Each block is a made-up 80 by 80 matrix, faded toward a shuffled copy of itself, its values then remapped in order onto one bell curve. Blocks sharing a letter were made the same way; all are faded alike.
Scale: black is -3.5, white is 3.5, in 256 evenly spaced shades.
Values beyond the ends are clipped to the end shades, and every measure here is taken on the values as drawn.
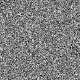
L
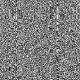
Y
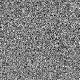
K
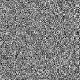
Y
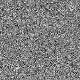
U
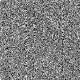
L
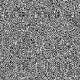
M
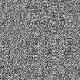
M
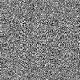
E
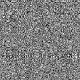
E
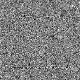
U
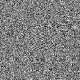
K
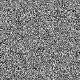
U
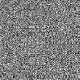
E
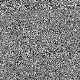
U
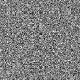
K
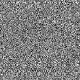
E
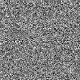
K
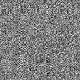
M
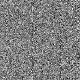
L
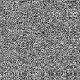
M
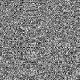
E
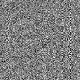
Y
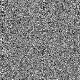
L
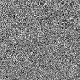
K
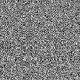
M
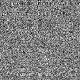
K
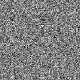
K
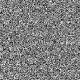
K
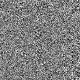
L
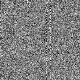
L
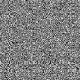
Y
